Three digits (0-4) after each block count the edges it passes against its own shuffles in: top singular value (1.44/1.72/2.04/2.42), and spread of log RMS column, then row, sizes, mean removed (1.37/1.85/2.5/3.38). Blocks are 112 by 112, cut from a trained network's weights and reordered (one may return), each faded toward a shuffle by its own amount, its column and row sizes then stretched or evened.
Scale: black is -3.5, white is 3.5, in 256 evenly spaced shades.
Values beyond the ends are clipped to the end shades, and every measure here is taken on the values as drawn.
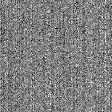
2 2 1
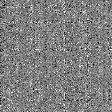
1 2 2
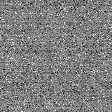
0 0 0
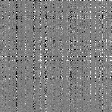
3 4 3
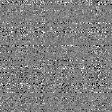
0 3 4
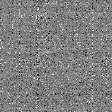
0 3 1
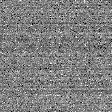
2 1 0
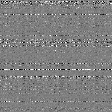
3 0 4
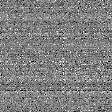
2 1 3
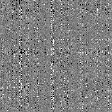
1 4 2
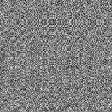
4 0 2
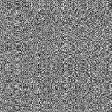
4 3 0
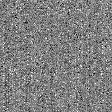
0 1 0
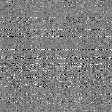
1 0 4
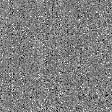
0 2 1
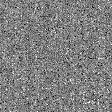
0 0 1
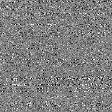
0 1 4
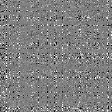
2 4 4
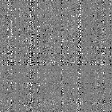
1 4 3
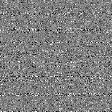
2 1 4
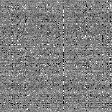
2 3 2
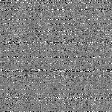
0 0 4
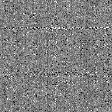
1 2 2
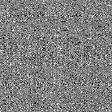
0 0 3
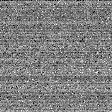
3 0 1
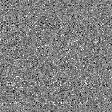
2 0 2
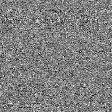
2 0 2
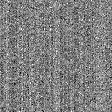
2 0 0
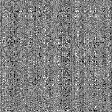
3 2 2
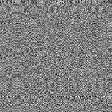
4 0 2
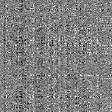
3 2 3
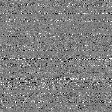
1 0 4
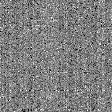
1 0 1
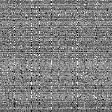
4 3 0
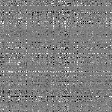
2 3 4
